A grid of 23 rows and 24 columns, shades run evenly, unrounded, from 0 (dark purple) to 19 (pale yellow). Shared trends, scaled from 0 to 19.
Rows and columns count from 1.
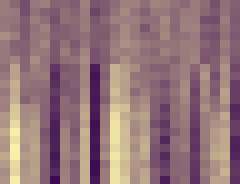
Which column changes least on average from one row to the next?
19
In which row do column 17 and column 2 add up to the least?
6
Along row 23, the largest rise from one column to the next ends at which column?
7
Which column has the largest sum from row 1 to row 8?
13
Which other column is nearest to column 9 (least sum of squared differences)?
23
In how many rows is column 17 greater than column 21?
8
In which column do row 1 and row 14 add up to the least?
10
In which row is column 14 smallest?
12
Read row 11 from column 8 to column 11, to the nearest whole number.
7 10 1 8
